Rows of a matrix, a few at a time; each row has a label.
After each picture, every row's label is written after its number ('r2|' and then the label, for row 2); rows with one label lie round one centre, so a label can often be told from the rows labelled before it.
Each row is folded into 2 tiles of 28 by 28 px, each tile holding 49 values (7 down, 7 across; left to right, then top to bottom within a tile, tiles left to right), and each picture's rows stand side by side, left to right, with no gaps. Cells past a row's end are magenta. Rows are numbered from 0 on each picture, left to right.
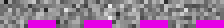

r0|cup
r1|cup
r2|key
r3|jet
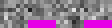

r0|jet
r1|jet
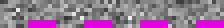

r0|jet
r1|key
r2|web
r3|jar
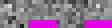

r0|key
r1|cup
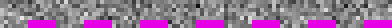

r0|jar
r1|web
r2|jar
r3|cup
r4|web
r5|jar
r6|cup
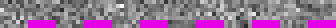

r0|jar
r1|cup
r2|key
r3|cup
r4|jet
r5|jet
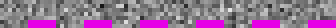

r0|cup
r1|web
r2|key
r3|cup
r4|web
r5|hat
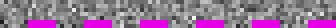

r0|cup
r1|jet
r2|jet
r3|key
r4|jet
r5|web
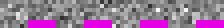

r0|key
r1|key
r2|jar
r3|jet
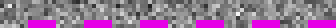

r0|key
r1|jar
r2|jar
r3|jar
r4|jet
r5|web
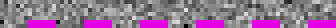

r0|cup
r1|cup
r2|jar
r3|jet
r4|hat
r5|jar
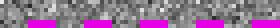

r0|cup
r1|key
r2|cup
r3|hat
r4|key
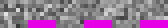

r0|jet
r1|cup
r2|key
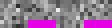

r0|jet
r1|jar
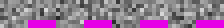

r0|hat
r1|hat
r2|cup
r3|key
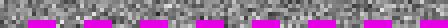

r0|cup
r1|jar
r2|key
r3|hat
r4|web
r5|jar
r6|jet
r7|hat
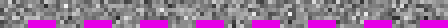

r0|web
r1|key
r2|hat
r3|web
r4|web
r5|key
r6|web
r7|hat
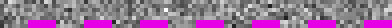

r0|web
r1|key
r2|cup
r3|cup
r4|web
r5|hat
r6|cup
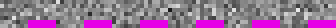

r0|hat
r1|cup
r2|cup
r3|hat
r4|cup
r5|jet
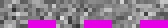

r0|key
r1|jet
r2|web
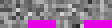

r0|jet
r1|jet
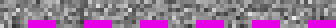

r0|jet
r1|cup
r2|jet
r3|jet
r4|jet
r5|hat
